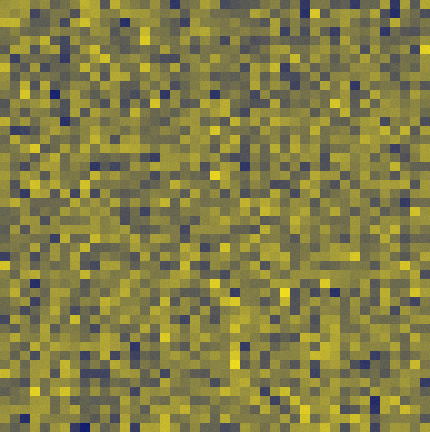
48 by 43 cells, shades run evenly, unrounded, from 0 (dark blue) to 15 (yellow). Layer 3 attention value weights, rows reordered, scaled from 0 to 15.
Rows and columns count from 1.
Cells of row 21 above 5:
37
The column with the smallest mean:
25
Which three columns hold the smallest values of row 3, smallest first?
13, 19, 7
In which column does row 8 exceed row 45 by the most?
28
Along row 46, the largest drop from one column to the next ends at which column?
35
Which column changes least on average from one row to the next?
31
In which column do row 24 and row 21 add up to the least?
15
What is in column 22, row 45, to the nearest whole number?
8
